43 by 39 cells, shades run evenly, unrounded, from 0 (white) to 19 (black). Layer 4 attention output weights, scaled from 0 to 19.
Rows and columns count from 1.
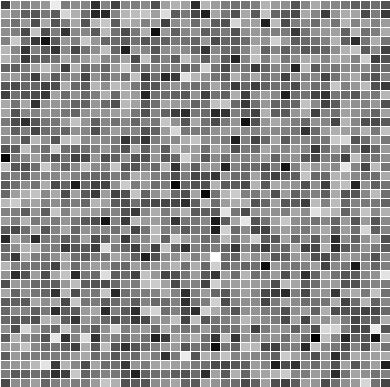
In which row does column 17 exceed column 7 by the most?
31
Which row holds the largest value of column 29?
19
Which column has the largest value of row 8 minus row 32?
30
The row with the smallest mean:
24
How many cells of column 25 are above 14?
3
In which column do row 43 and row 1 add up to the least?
6
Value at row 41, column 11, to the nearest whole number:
11
